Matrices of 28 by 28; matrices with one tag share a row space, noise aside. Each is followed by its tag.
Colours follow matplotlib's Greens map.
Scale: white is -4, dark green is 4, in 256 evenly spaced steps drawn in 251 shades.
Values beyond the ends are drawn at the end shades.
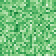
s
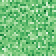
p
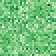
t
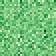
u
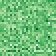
t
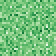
s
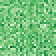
u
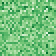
p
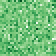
t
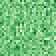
u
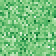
t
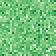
s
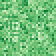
p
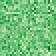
t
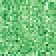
p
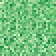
u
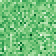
u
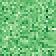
p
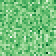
s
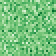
t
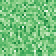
u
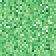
s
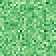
u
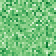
s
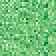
p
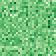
t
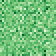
u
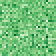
p
